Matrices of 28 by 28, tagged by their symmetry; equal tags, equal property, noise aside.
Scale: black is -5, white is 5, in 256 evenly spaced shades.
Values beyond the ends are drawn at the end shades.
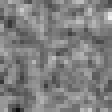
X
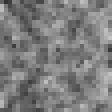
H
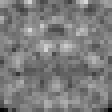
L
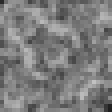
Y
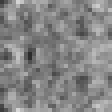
H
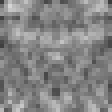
L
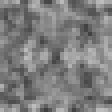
H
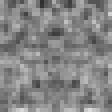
L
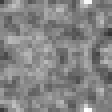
H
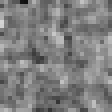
X
